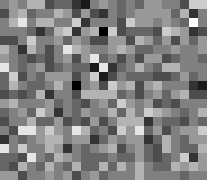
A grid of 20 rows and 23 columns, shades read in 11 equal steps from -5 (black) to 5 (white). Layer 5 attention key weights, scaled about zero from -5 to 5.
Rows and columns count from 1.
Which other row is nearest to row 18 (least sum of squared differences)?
5
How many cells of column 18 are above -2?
15
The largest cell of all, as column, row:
22, 3
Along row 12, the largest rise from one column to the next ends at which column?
14
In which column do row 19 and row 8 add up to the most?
12
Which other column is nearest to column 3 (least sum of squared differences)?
6
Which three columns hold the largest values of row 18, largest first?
4, 21, 7
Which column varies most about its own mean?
9
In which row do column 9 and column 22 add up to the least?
10
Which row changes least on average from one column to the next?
20
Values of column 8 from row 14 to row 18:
-2 0 0 -3 1
